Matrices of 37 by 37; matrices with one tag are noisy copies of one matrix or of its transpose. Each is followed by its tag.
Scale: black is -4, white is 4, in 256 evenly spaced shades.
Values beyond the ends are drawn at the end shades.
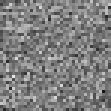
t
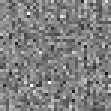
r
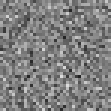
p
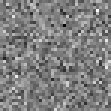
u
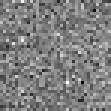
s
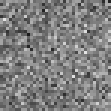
s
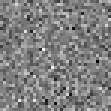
p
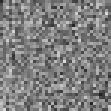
t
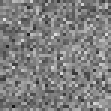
s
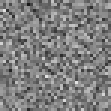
p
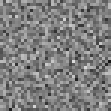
p
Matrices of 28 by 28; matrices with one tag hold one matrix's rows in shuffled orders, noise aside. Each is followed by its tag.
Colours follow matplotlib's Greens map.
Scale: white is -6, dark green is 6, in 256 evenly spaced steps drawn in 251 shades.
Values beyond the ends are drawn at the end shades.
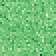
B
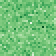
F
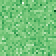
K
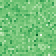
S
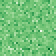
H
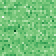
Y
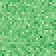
B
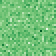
B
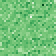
F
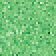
H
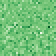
H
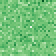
F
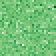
K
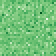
B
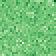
K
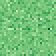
H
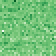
Y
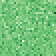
K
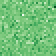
K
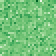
S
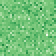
B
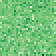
F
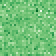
S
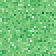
F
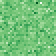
S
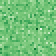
S
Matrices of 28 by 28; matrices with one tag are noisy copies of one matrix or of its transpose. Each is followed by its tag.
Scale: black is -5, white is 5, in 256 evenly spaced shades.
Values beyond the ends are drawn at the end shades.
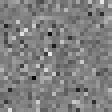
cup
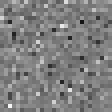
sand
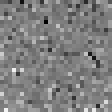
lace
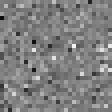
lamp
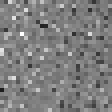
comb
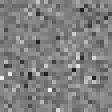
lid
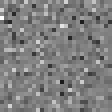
sand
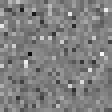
sand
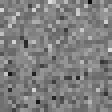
comb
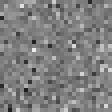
lamp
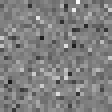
lid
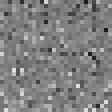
lace
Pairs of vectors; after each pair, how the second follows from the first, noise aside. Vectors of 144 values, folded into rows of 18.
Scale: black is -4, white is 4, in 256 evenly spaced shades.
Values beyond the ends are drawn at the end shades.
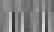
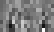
sign-scrambled.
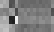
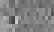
shrunk.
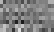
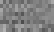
shrunk.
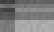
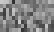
sign-scrambled.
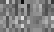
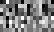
scaled up.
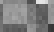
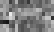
wrapped around, negated.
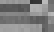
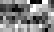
scaled up.
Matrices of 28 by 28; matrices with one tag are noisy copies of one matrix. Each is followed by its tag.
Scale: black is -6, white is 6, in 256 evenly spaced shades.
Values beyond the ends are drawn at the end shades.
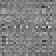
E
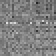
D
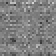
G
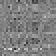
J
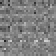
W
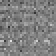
W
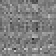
J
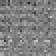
W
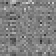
G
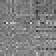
D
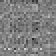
J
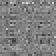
G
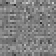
G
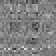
J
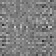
E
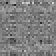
G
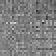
D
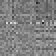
D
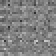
W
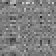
G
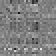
J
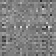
E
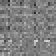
W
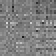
D
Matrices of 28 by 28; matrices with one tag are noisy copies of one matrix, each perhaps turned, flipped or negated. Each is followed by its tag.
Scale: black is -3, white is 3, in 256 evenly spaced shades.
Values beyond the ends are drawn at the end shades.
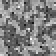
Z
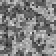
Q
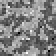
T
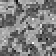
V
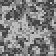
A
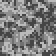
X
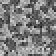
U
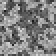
A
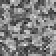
U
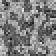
Z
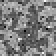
A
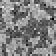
A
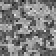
Z
